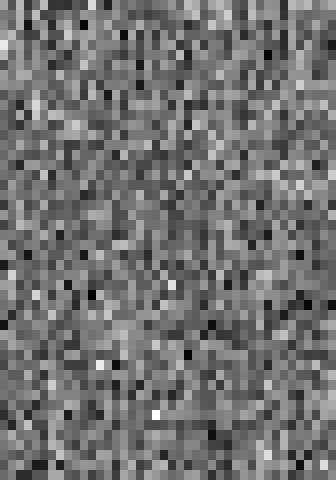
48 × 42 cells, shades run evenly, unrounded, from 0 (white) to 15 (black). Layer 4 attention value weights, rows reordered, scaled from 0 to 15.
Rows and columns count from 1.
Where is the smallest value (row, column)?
42, 20
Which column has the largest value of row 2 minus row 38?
4
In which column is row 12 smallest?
5
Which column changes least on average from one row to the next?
17
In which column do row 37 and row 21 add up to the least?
13
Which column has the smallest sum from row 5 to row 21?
38
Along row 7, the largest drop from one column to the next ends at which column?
19
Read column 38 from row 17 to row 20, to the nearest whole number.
4 9 3 8
